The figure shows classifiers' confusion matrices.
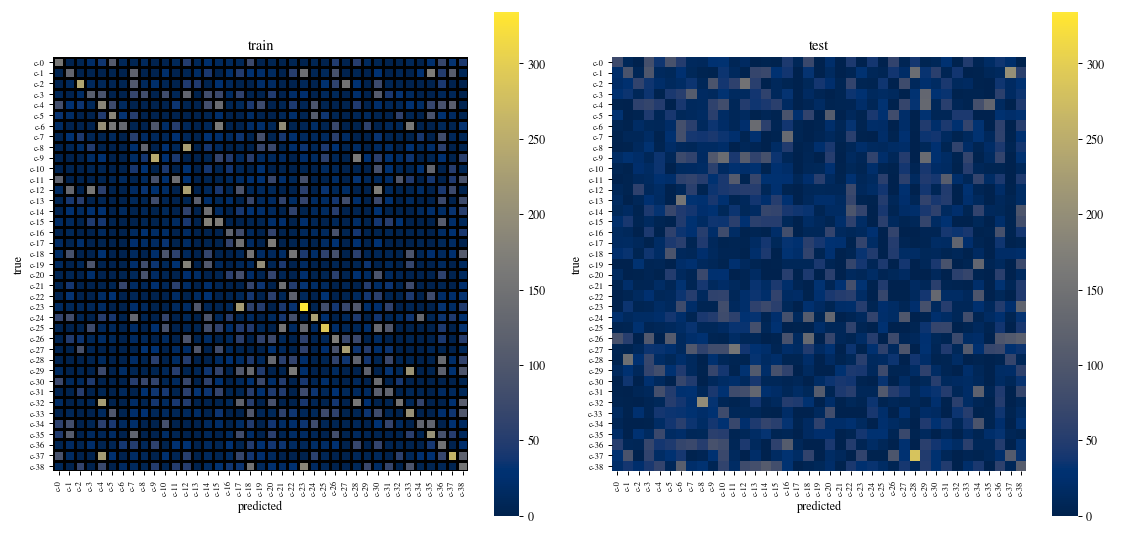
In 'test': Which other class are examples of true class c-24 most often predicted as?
c-20
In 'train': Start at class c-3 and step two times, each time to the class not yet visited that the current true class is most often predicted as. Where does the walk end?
c-30
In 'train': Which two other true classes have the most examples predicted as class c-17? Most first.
c-23, c-32
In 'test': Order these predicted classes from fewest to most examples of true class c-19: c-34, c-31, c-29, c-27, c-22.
c-29, c-27, c-22, c-31, c-34
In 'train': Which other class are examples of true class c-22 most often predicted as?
c-35
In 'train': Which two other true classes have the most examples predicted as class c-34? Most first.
c-24, c-32
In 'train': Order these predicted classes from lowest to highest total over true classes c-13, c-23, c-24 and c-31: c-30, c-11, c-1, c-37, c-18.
c-11, c-37, c-1, c-18, c-30
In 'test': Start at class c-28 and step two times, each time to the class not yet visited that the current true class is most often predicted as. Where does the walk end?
c-37
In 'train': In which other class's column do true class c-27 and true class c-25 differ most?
c-21
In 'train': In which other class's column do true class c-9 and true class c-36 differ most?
c-28
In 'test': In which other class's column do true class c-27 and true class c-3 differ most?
c-11
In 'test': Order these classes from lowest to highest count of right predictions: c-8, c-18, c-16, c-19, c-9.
c-8, c-19, c-18, c-16, c-9
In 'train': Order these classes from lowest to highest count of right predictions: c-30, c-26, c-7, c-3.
c-7, c-3, c-30, c-26
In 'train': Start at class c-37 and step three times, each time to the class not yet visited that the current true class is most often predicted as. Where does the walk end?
c-14
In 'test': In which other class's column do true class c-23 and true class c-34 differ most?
c-38
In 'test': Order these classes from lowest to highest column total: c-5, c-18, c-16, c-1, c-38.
c-1, c-18, c-5, c-16, c-38
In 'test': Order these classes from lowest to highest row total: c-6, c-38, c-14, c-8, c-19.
c-8, c-19, c-6, c-14, c-38
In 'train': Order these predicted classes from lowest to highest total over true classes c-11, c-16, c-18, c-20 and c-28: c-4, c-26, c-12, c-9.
c-4, c-12, c-9, c-26
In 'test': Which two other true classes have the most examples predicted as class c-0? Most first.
c-26, c-36
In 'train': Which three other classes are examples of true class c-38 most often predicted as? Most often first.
c-23, c-18, c-33
